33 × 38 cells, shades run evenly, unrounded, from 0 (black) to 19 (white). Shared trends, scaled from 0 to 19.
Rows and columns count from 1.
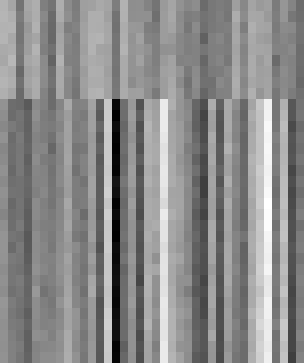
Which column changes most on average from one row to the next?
18
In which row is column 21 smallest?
5
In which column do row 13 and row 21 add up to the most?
34
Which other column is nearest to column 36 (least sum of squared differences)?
19
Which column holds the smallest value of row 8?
38
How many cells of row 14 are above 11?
15
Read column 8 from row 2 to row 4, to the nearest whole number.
13 12 12
